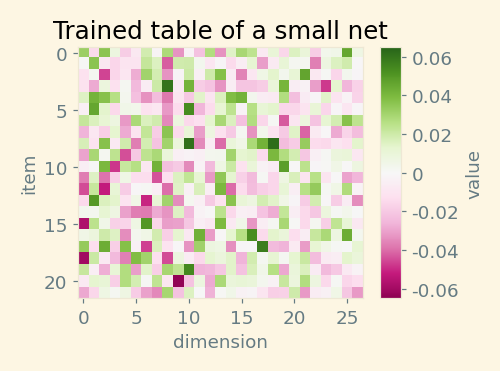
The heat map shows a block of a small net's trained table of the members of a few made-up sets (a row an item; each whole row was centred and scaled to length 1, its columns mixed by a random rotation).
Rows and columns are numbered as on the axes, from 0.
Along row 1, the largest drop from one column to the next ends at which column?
8
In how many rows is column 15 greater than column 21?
11
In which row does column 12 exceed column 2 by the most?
2
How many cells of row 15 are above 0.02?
5
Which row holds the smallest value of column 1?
3
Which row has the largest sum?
16
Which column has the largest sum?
1
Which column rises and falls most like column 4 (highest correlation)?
17
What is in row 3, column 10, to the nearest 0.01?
0.04
